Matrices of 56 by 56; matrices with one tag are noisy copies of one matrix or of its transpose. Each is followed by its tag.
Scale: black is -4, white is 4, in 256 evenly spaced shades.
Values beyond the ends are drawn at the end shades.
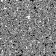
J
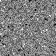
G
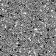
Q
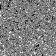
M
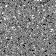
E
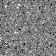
E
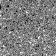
M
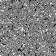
G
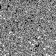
M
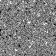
G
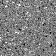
E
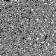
M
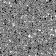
Q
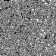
M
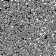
M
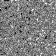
M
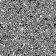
G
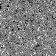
M
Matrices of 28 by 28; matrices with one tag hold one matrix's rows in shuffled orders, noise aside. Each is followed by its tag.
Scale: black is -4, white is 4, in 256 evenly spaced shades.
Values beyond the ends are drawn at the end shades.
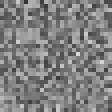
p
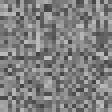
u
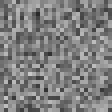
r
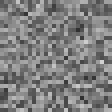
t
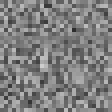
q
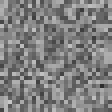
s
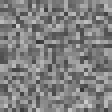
t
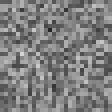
t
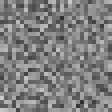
p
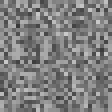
q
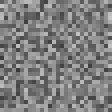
p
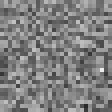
t
